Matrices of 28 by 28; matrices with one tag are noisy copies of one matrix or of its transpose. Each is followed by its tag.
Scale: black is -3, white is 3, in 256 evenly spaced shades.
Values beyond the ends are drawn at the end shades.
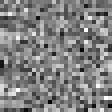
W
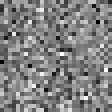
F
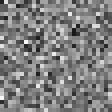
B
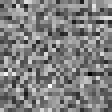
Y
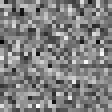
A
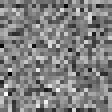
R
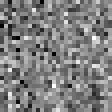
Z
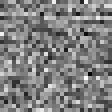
Y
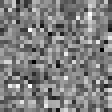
W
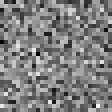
A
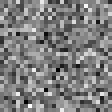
F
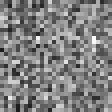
Z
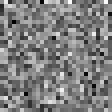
A
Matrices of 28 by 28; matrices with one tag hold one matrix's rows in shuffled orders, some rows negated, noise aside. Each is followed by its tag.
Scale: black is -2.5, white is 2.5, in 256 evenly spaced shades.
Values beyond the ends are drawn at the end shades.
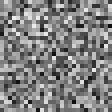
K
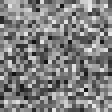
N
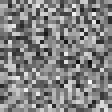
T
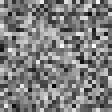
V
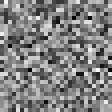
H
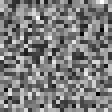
K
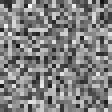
K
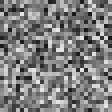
H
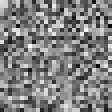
V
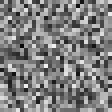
T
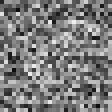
N
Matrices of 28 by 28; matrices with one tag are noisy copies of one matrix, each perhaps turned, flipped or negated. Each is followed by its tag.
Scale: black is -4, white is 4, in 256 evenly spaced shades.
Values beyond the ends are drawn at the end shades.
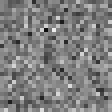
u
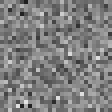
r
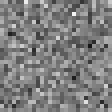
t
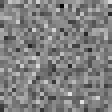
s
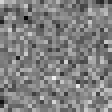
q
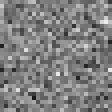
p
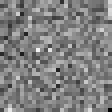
q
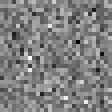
u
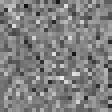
t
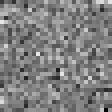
q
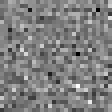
s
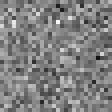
r
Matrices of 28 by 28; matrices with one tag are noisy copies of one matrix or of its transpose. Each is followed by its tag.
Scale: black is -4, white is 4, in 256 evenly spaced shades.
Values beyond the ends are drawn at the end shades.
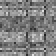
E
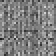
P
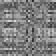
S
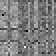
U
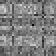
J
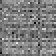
P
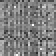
P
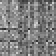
U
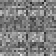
E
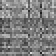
U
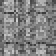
J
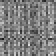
P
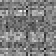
E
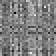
S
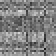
E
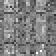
J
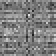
S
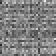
P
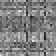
E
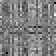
S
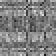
E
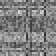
E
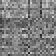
U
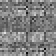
E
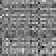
P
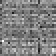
P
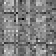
J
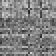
U
